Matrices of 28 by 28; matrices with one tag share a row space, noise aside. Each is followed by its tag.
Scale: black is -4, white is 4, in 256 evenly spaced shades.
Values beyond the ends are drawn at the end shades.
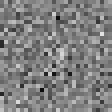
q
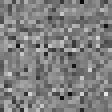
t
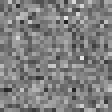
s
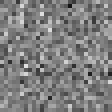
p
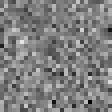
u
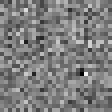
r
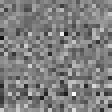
q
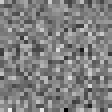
r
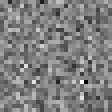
r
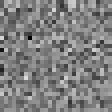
q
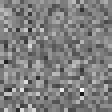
t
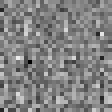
q
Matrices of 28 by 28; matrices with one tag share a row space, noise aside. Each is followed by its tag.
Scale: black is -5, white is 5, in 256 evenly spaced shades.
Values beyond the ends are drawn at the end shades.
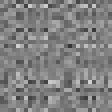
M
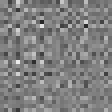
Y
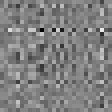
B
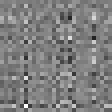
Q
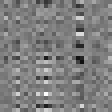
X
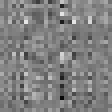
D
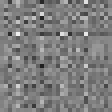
Y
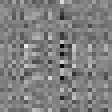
D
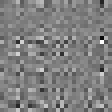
B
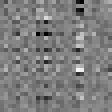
X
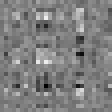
X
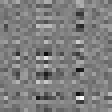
X
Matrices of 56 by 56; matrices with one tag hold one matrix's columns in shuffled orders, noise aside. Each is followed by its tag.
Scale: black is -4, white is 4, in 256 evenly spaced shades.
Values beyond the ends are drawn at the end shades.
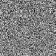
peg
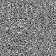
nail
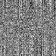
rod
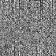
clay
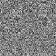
peg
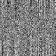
rod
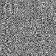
nail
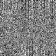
clay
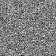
nail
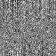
clay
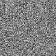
nail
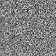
peg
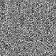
nail
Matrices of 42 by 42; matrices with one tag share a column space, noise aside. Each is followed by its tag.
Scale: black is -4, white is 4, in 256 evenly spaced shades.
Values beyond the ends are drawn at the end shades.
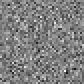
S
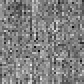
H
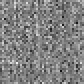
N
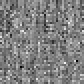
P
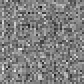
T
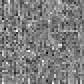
H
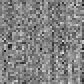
N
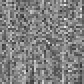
N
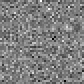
S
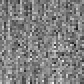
H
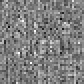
P
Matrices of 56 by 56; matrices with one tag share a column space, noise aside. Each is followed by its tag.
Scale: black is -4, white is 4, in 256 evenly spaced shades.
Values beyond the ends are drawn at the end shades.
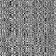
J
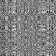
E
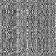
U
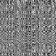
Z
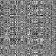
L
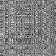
L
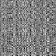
J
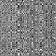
U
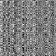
J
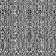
U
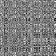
J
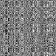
J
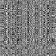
L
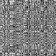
Z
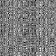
J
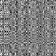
Z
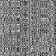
J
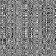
L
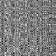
J
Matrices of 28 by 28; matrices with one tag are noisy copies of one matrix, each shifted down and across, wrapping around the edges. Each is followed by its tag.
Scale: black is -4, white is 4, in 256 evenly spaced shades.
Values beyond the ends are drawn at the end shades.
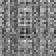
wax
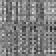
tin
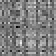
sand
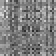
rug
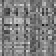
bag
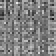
wax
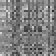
rug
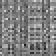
wax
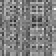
wax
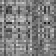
bag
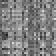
bag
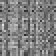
sand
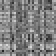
bag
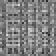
wax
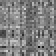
bag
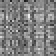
sand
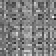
sand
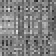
tin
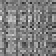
sand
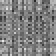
tin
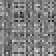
wax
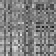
rug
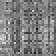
rug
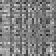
sand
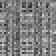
wax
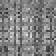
rug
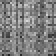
rug
